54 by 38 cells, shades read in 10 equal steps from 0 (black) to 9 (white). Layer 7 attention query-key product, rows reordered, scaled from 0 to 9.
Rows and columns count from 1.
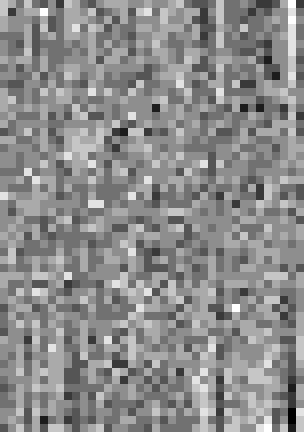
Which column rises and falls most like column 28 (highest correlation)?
37
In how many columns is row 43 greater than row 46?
13
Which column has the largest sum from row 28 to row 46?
17
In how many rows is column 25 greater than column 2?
22
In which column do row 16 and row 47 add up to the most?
15
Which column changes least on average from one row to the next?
10
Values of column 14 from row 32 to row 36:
6 6 5 5 6
